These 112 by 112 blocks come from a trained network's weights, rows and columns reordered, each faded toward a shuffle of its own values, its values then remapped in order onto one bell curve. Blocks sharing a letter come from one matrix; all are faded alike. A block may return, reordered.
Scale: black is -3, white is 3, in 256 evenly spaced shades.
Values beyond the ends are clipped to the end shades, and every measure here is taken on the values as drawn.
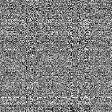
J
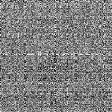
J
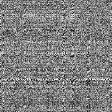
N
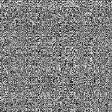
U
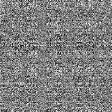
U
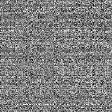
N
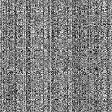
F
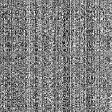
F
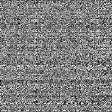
N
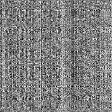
F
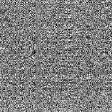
U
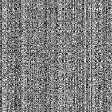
F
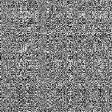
U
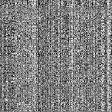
F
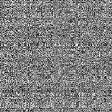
U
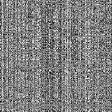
F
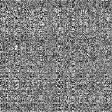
U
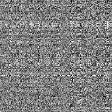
N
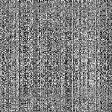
F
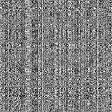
F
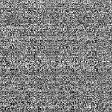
N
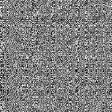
U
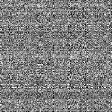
N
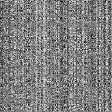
F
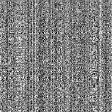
F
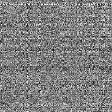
J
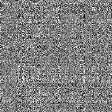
U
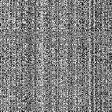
F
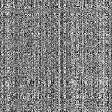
F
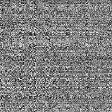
N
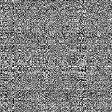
J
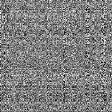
U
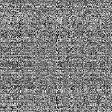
J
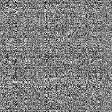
U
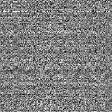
J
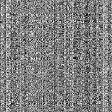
F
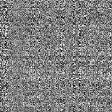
U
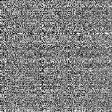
N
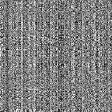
F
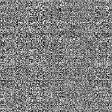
U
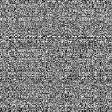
J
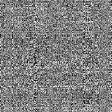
U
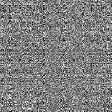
U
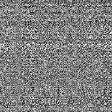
J
